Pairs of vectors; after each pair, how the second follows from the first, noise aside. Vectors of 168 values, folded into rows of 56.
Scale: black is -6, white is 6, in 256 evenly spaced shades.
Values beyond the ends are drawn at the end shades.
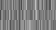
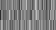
copied.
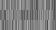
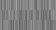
wrapped around, shrunk.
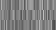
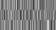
shuffled.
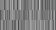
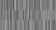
wrapped around, shrunk.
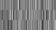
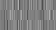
partly zeroed.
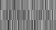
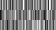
wrapped around, negated, scaled up.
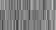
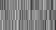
negated.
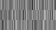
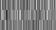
wrapped around.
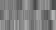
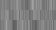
wrapped around, shrunk.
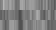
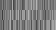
shuffled.
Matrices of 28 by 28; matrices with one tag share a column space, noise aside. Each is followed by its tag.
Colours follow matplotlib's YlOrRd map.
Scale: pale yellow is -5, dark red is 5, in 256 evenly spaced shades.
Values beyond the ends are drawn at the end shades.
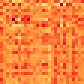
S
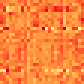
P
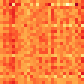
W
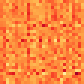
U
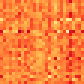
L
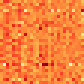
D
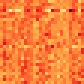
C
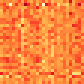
W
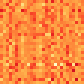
D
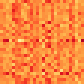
U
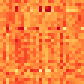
P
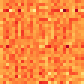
C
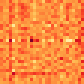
U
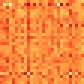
W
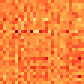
L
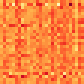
W
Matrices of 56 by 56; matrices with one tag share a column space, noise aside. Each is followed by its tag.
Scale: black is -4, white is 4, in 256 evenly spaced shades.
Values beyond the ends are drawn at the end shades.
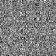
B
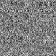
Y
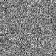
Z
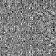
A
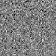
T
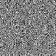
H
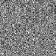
Z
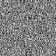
A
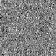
A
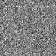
Z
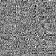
Z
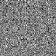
Z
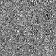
T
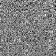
T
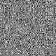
Z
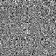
Z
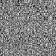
A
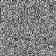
Z
